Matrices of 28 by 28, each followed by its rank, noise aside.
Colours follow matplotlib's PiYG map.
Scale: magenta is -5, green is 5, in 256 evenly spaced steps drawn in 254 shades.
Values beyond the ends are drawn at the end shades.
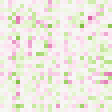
five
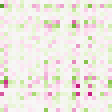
three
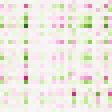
two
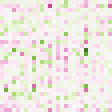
five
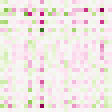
three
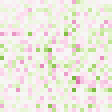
five
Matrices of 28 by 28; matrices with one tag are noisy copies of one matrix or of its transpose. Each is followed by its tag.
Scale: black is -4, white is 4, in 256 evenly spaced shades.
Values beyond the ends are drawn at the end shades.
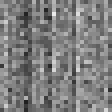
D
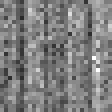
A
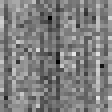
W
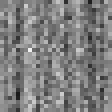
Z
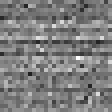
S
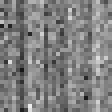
A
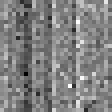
D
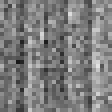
A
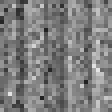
A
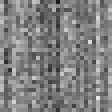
W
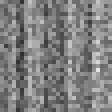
A
